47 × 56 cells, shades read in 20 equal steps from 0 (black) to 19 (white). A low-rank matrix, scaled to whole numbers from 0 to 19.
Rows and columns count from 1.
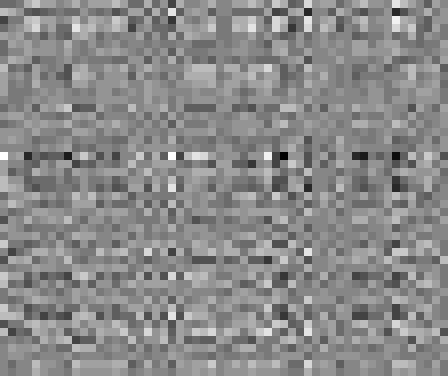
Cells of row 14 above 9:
34
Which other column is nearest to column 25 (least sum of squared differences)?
26
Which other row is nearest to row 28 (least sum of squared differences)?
6
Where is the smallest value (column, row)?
36, 20
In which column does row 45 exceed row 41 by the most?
22
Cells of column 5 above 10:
24
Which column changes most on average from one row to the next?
39
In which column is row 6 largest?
9
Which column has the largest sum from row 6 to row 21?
1
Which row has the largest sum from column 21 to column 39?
42
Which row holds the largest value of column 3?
40
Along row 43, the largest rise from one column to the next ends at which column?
53
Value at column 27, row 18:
8
